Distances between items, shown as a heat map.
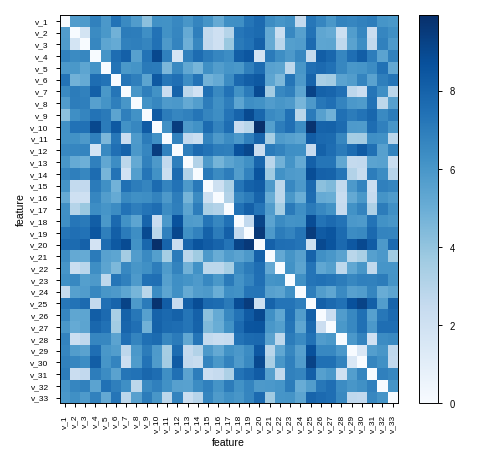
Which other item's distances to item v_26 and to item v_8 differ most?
v_27
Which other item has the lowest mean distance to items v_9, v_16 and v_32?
v_24
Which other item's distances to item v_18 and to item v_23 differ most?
v_10
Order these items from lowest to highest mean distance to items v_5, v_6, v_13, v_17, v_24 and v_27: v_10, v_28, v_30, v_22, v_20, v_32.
v_22, v_28, v_30, v_32, v_10, v_20
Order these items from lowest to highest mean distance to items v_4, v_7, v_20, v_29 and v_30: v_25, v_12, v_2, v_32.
v_12, v_32, v_25, v_2
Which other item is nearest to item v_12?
v_4
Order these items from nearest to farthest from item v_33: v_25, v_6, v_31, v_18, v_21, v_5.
v_21, v_5, v_18, v_31, v_6, v_25
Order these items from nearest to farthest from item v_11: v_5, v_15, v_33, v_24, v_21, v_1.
v_33, v_21, v_5, v_24, v_1, v_15
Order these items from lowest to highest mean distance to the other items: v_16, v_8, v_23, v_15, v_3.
v_16, v_3, v_15, v_8, v_23
